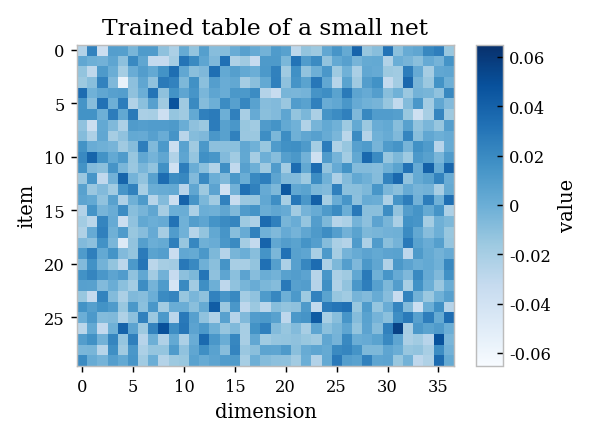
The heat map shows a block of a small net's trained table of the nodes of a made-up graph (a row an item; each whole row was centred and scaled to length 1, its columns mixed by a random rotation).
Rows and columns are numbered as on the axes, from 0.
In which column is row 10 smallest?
23
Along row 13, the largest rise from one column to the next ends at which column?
20
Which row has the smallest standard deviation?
17
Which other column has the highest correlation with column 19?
32
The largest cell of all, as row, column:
26, 31
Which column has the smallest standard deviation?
29
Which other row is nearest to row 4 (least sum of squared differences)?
5
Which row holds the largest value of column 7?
4
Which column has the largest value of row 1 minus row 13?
14
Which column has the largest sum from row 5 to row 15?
21
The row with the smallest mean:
7
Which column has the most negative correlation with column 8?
25
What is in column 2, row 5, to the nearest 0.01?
0.03
